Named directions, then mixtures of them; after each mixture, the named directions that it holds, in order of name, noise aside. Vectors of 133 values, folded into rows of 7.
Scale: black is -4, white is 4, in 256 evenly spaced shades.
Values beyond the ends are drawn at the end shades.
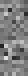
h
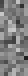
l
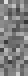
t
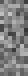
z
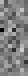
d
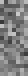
d, z.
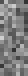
t, z.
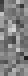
l.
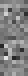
h.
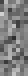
h, l, t.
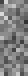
l, t, z.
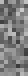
d, z.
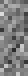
d, t, z.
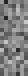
t.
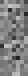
h, t, z.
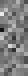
d, l, z.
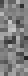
l.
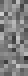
l, z.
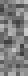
l, z.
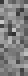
d, z.
